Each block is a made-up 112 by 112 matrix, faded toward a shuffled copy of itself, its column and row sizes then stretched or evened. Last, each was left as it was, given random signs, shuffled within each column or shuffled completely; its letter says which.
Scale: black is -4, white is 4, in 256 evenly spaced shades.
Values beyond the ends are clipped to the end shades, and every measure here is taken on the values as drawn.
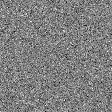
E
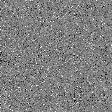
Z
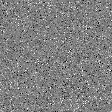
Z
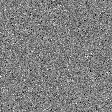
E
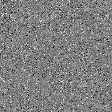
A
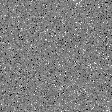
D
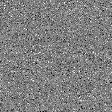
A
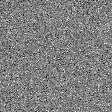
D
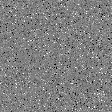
Z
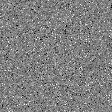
Z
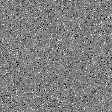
A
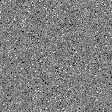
D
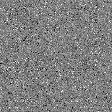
A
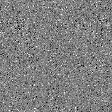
A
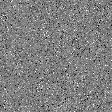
D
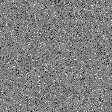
D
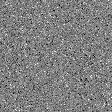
E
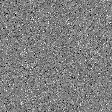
D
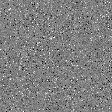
A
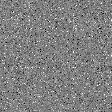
Z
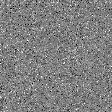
Z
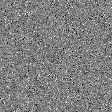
D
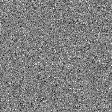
A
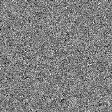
A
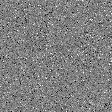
D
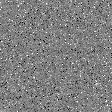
E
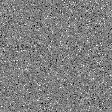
A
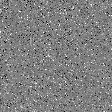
Z
